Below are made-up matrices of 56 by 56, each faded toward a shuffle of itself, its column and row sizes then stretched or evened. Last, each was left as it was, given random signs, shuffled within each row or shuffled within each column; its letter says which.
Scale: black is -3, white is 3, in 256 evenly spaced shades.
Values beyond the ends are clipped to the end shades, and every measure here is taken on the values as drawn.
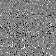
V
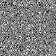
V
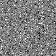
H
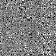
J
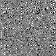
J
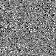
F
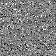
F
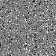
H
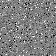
F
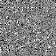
J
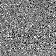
F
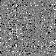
J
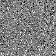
H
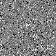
H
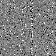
H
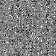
H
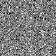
J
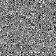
J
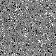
H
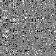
V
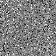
H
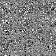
J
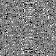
V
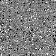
J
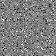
V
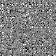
J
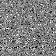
F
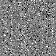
H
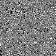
J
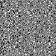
V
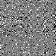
V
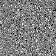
H
